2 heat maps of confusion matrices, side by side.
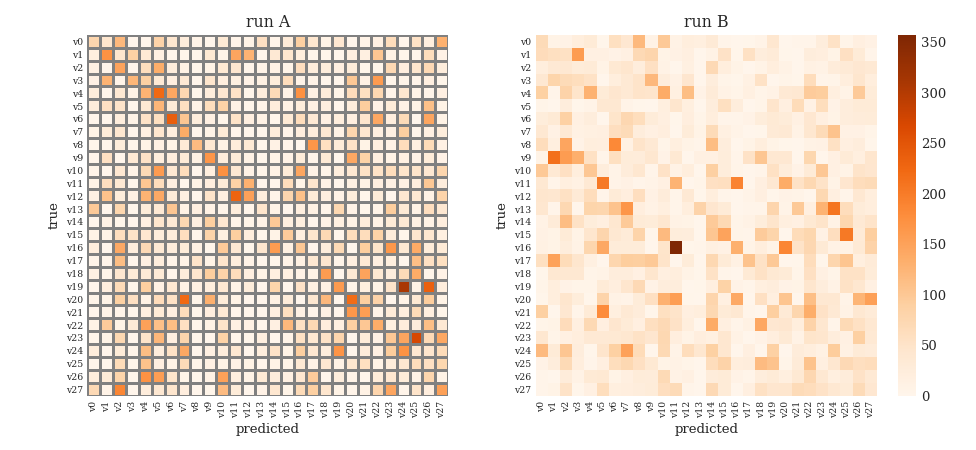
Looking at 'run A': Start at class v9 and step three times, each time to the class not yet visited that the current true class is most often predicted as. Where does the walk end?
v24
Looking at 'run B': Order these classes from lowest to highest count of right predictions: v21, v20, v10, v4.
v10, v21, v20, v4
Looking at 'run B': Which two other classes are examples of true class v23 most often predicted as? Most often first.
v26, v10
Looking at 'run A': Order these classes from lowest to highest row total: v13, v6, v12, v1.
v13, v1, v6, v12
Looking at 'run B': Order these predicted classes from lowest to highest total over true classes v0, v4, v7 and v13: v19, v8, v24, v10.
v19, v8, v10, v24
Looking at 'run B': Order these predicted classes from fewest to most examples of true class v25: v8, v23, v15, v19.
v23, v8, v15, v19
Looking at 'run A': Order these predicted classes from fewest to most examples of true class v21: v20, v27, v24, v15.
v27, v24, v15, v20
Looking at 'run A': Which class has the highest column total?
v5
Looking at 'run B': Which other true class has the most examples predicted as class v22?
v21
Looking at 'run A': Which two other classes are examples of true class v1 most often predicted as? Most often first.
v11, v12
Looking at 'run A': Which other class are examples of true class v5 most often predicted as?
v26
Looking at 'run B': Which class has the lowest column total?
v13
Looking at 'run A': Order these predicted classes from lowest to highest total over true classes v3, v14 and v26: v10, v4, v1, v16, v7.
v16, v7, v1, v10, v4
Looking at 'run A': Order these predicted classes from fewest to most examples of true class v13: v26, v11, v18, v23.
v18, v11, v26, v23
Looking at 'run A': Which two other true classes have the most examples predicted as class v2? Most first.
v27, v16
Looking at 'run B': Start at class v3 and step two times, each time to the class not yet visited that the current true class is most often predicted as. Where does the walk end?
v1
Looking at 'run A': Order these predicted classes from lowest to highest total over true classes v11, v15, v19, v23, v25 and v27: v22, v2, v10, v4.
v22, v10, v4, v2
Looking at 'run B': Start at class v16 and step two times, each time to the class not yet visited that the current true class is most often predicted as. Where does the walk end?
v5
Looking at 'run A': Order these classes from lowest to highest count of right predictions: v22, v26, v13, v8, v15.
v13, v26, v15, v8, v22
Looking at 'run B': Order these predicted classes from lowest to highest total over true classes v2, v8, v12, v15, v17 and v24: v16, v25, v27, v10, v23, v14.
v16, v23, v27, v10, v25, v14
